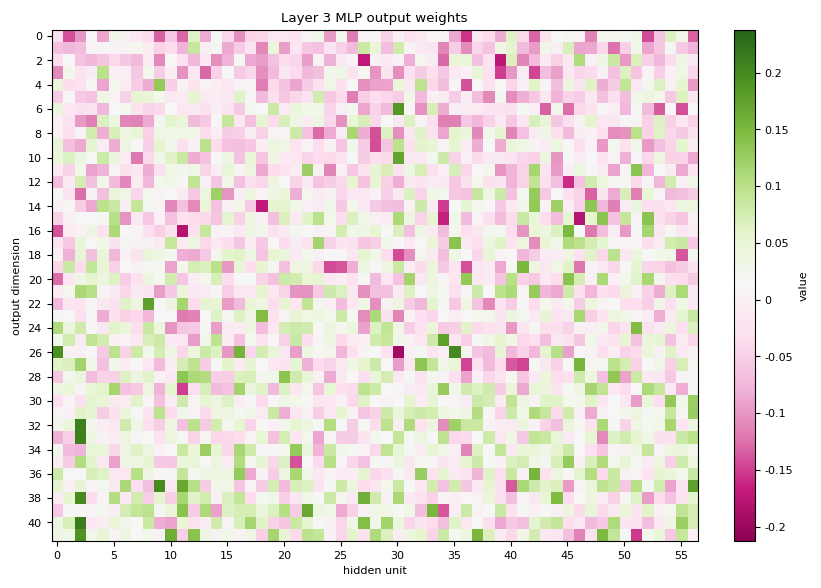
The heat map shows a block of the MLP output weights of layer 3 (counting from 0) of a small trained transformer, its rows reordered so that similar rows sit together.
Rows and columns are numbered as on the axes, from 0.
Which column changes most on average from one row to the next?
30
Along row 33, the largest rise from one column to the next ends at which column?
2
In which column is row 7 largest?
15
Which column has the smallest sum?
34
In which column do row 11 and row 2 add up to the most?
51
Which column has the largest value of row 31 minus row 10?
56
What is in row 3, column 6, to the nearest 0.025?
0
